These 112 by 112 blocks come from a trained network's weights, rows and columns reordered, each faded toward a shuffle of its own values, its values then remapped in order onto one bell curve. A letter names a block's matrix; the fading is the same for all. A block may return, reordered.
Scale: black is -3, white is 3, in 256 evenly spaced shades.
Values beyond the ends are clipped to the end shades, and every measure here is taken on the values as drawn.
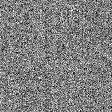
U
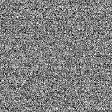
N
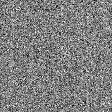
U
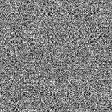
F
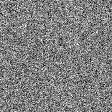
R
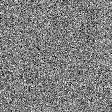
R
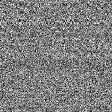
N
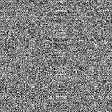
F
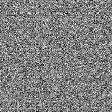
N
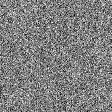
R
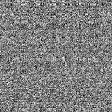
N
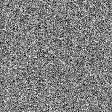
R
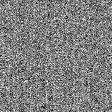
R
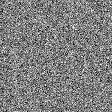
R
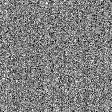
U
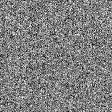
U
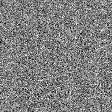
U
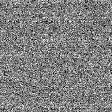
N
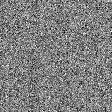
R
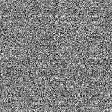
N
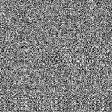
F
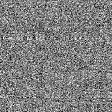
N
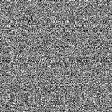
F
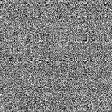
F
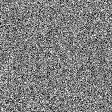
R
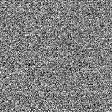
N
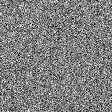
R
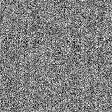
U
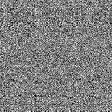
F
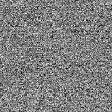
N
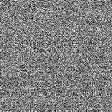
F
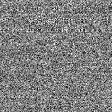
N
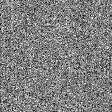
U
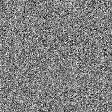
U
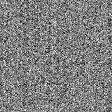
U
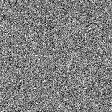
R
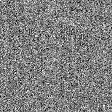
U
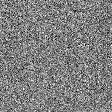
U
